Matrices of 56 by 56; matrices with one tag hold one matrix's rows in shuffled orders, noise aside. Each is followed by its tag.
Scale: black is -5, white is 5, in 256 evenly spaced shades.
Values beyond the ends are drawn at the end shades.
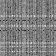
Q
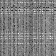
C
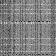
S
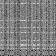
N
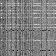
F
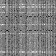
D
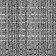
D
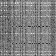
S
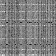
D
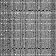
S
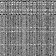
Q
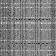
S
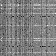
F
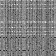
Q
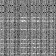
N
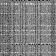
S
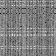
Q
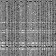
D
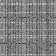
Q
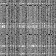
D
